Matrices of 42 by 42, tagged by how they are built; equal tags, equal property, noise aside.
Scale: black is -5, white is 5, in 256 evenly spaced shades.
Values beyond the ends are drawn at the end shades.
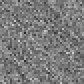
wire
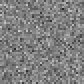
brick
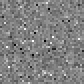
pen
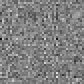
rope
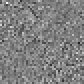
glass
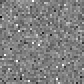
pen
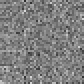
rope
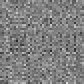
rope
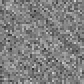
wire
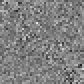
glass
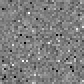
pen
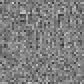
rope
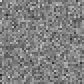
brick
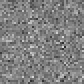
rope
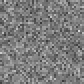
wire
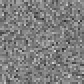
brick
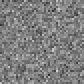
brick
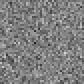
brick
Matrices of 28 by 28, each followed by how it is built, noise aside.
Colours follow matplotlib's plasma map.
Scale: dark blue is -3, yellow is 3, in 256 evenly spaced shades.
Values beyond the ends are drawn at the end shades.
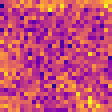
smooth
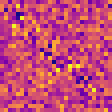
banded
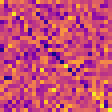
diagonal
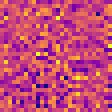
low rank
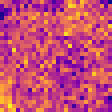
smooth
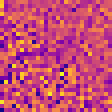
lower triangular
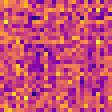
blocks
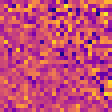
upper triangular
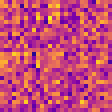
blocks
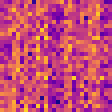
blocks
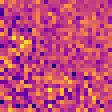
lower triangular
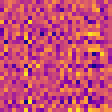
low rank
